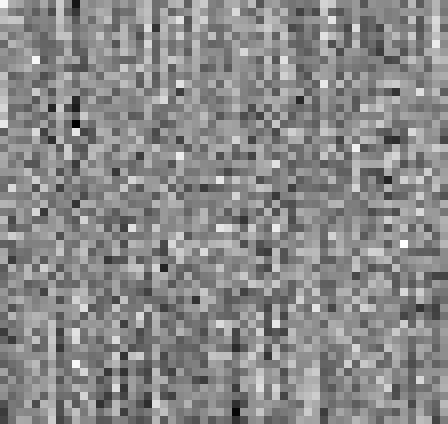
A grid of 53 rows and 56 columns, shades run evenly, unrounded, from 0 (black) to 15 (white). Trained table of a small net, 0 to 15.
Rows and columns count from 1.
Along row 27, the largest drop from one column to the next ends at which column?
6
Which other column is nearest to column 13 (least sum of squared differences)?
52
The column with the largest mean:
45
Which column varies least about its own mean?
3
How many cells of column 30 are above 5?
46
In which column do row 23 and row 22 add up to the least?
48
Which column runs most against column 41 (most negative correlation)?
40
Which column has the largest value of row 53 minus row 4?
20
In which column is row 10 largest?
36
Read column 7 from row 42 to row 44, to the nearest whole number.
11 12 11
